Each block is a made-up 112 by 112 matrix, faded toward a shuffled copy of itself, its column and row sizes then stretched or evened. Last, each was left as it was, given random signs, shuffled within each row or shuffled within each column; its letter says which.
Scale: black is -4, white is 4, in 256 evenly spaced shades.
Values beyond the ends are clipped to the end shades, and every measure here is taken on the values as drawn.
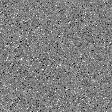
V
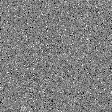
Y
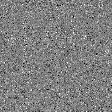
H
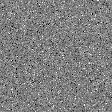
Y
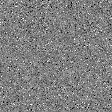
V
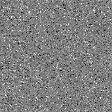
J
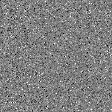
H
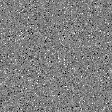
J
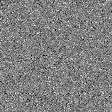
V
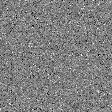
V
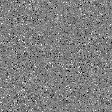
J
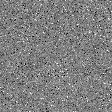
V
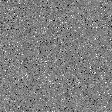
V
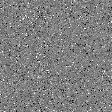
H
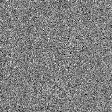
H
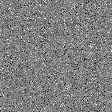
Y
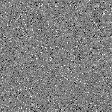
J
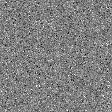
Y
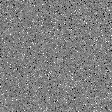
Y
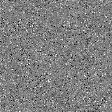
H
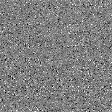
J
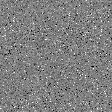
V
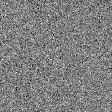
Y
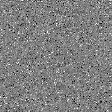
J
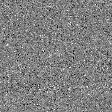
H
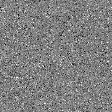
H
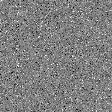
Y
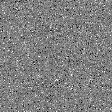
J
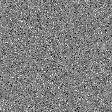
Y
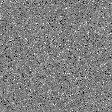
V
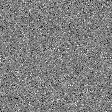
V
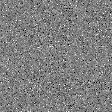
H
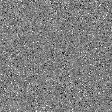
H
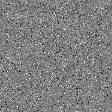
Y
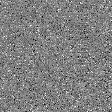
J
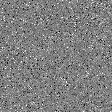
V
